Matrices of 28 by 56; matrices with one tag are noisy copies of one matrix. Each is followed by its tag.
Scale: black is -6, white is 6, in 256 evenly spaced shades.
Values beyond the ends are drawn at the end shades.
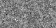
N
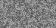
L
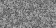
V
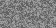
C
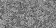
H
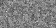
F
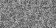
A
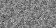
A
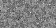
L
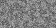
F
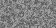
A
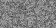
H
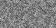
F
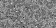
L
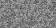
A
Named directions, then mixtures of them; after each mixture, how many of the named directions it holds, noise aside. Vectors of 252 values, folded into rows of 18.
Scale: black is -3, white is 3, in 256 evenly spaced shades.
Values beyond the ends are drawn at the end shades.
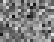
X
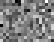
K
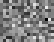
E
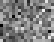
three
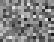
two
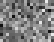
three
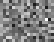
one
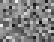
two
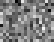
one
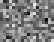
two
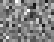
three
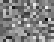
one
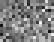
three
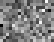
three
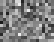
three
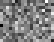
two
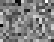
one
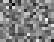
three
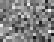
three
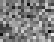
two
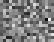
one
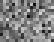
one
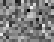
two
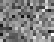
three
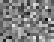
one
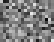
three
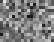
one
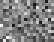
two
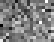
three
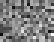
two
